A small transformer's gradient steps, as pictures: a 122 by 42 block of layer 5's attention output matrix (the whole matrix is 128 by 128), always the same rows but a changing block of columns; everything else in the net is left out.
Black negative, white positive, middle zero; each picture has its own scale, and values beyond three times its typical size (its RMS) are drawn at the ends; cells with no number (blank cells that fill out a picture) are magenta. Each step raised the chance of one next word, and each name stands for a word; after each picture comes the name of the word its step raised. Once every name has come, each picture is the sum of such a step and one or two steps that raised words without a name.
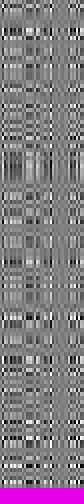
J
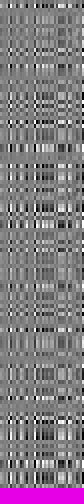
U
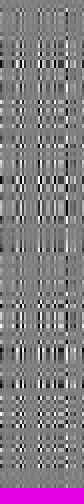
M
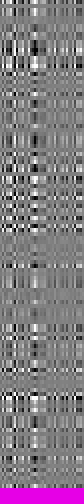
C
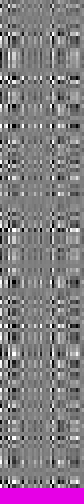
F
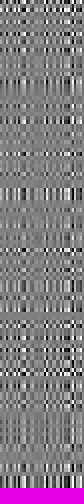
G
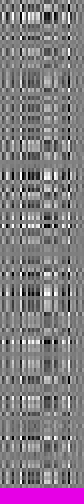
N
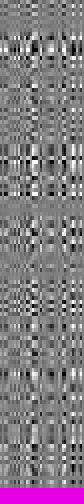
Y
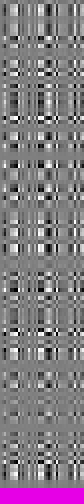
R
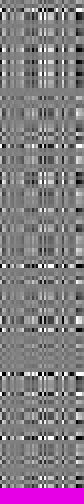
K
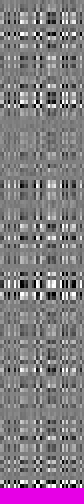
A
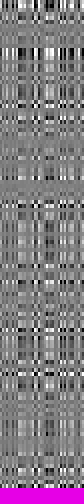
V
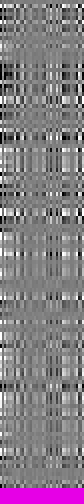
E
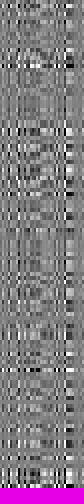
C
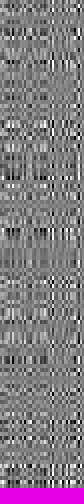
J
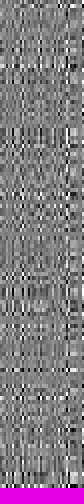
C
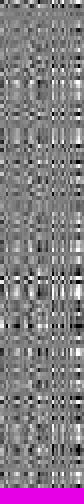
M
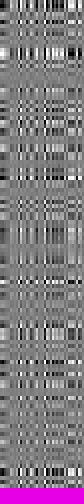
V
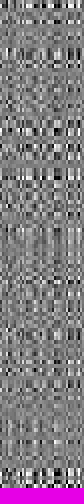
V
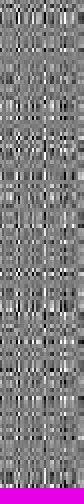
N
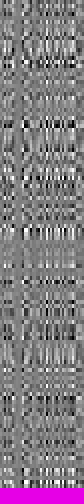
C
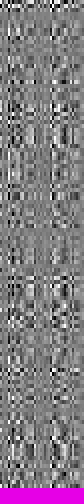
J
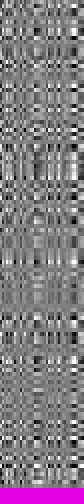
J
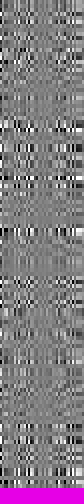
Y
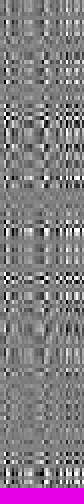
R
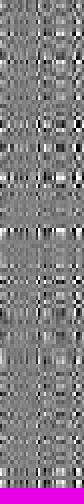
K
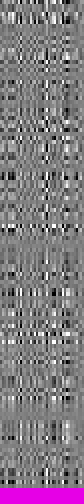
N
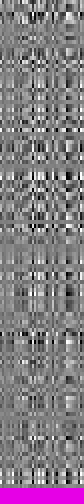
N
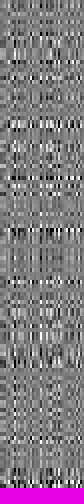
F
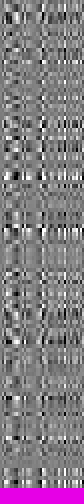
N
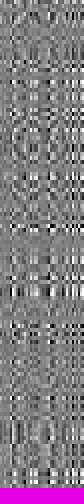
N
